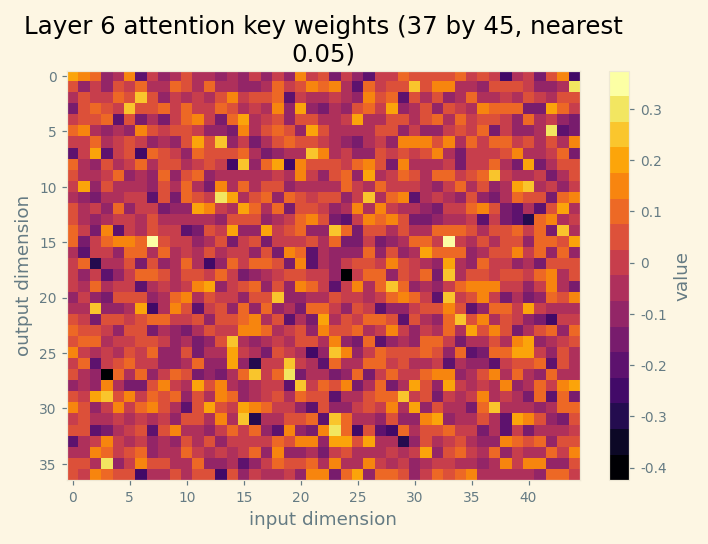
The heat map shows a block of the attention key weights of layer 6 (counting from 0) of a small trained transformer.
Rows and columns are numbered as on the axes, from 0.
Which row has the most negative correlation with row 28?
27
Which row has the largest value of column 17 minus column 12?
17
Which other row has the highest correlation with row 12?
19
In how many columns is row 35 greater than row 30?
20
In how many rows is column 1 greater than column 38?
16
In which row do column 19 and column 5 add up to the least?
28
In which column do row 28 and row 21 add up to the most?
33
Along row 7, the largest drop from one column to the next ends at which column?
3
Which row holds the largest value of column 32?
31
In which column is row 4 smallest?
4
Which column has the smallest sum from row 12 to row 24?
24
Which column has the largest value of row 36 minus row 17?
2
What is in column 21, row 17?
-0.2
